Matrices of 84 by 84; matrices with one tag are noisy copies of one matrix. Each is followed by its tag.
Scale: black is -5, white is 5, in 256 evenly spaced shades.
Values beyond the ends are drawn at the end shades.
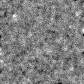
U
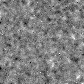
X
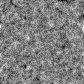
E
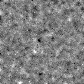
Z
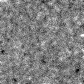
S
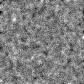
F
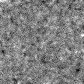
S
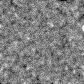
E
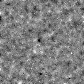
Z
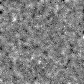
F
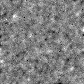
U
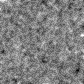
S
